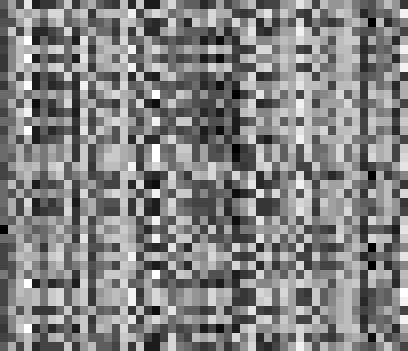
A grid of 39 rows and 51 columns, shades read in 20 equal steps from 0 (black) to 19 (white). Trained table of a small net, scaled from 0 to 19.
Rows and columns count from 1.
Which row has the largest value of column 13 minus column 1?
26
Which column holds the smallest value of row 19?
46
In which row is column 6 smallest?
4
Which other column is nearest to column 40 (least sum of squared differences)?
34
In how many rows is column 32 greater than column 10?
31
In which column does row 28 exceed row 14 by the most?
30
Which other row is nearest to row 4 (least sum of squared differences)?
24
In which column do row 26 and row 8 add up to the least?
1
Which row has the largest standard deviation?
10
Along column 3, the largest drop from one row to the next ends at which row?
9
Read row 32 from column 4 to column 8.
19 2 8 3 5
